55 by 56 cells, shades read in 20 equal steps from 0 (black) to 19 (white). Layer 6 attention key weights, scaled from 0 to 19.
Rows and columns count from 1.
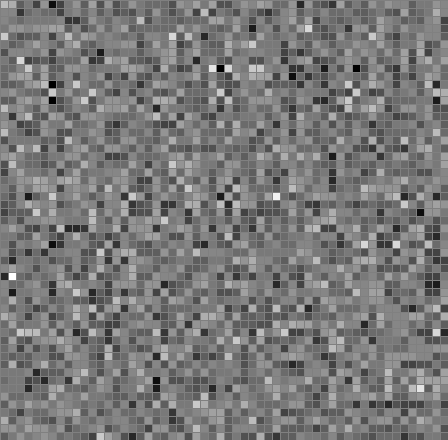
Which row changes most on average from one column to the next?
42
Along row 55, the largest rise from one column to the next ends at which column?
13
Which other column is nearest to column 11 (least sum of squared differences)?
54
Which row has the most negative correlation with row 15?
40
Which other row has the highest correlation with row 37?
33
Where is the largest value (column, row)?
2, 35
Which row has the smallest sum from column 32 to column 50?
26
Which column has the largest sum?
10
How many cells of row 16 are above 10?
9
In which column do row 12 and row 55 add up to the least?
17
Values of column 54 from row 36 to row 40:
3 5 8 11 8
